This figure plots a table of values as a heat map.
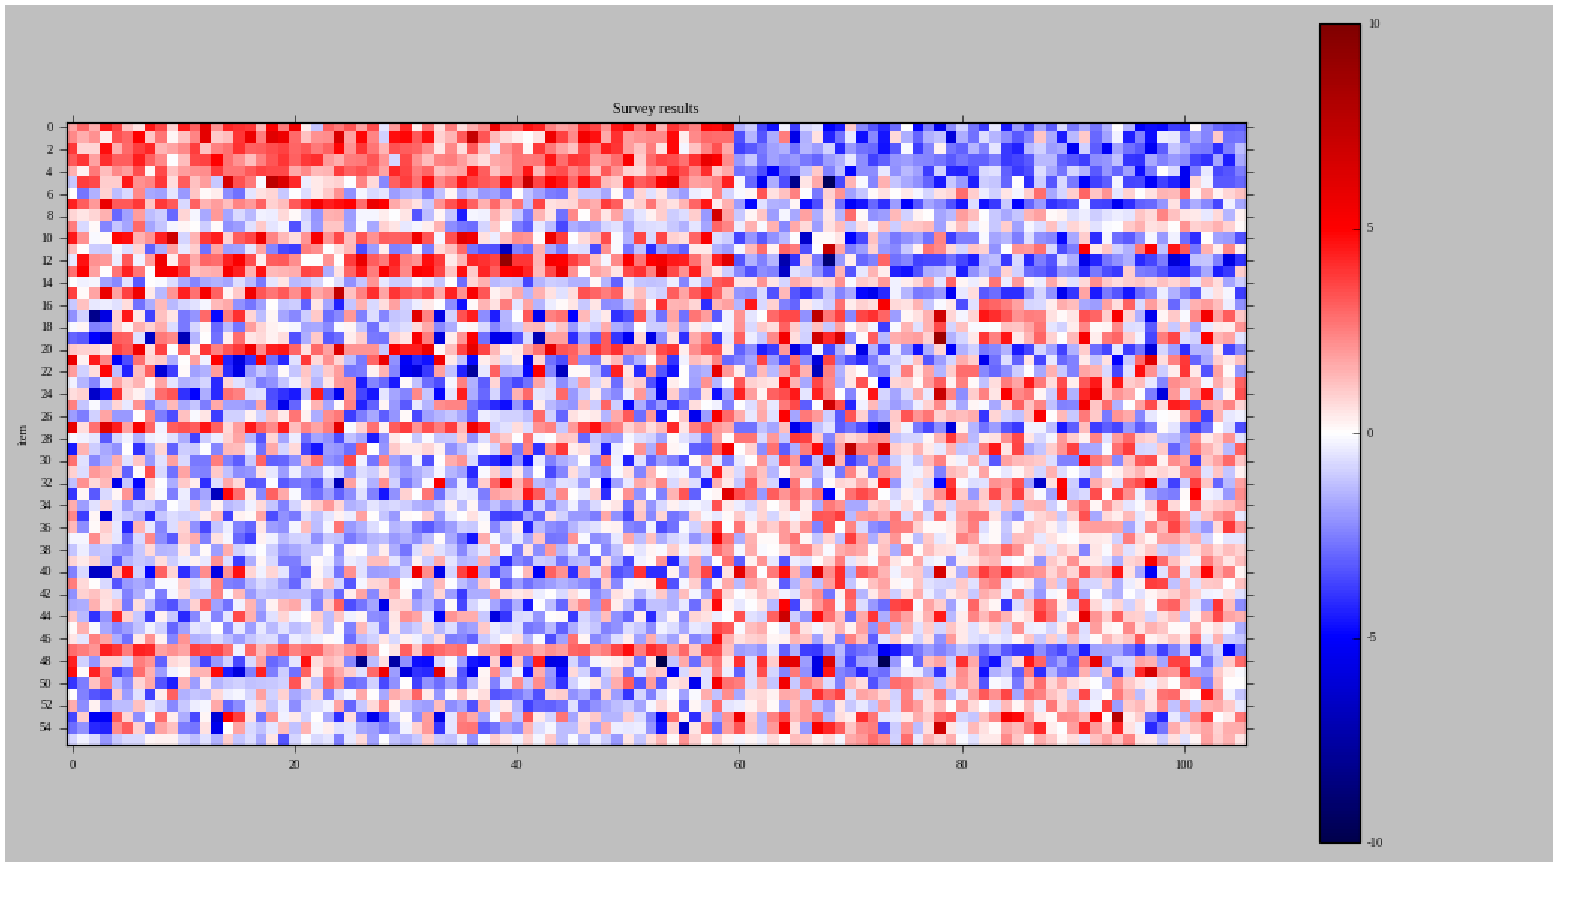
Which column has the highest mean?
58
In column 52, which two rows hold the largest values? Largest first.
0, 12
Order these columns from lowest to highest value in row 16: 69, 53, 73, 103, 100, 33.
100, 33, 103, 69, 53, 73
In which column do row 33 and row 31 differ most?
13
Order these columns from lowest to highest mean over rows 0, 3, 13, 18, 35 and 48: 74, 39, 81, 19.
74, 81, 39, 19
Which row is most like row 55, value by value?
38
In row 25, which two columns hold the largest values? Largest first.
68, 91
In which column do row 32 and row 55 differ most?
87
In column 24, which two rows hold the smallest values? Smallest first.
32, 24
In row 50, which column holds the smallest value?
56
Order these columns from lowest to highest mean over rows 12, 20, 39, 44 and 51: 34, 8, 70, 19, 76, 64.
76, 70, 64, 34, 19, 8
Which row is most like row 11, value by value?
25
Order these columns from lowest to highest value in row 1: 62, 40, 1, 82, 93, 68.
68, 62, 93, 82, 40, 1
